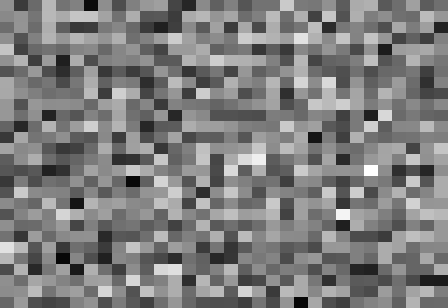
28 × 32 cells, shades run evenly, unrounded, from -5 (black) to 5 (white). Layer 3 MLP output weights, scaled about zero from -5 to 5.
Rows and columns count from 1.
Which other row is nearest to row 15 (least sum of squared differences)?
17
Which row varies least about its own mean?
21
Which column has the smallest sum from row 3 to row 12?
11
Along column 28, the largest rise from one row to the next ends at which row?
23
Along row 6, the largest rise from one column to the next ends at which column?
6
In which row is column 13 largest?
25
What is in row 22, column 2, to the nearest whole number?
-3
